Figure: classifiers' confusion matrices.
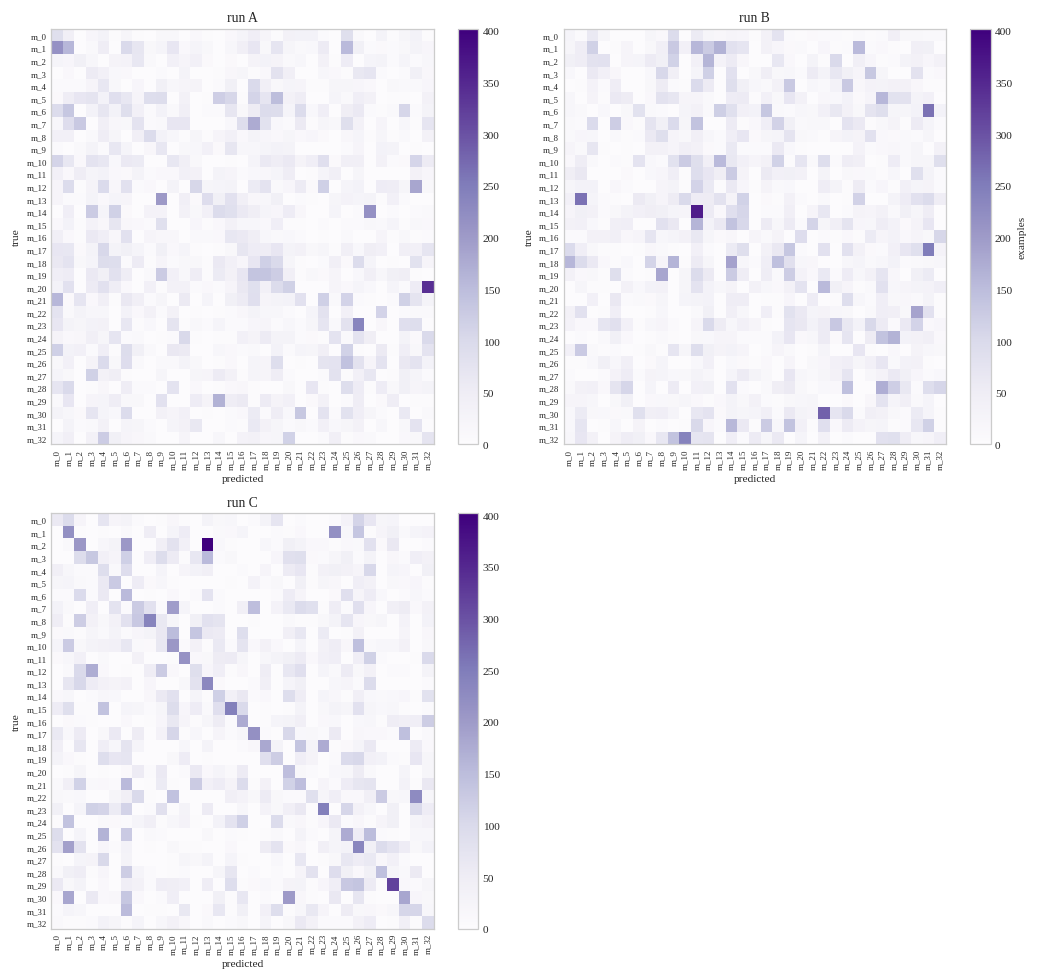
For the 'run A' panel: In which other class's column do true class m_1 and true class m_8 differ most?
m_0
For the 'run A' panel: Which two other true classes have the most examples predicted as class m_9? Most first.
m_13, m_19
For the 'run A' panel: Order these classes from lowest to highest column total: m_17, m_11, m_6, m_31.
m_11, m_31, m_6, m_17
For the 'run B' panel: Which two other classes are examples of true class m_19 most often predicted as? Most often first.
m_8, m_14
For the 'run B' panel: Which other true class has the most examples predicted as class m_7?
m_18
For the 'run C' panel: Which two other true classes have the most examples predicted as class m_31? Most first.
m_22, m_23
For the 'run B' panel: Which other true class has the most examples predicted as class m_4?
m_7
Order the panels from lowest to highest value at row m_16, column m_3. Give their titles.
run C, run B, run A
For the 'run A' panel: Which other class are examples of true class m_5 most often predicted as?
m_19
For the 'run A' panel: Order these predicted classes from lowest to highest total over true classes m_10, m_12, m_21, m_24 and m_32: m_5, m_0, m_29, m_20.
m_29, m_5, m_20, m_0
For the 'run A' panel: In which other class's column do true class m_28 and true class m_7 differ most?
m_17
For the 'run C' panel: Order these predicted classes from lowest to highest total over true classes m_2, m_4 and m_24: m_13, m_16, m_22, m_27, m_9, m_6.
m_22, m_9, m_16, m_27, m_6, m_13
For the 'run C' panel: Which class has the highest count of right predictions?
m_29
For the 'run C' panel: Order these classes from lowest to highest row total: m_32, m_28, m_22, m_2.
m_32, m_28, m_22, m_2
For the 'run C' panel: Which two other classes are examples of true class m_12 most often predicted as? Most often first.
m_3, m_9
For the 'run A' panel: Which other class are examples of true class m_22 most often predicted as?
m_28
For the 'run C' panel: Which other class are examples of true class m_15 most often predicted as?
m_4
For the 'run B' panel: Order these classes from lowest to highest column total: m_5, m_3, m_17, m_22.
m_3, m_5, m_17, m_22
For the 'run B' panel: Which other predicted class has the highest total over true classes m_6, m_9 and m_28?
m_31
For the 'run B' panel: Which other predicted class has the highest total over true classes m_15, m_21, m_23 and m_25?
m_11
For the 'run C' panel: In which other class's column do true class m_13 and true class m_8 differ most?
m_7
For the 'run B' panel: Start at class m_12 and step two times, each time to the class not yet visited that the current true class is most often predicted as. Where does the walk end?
m_14
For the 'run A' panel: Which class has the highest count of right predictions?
m_1
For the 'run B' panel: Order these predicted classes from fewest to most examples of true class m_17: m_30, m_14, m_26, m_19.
m_26, m_14, m_30, m_19
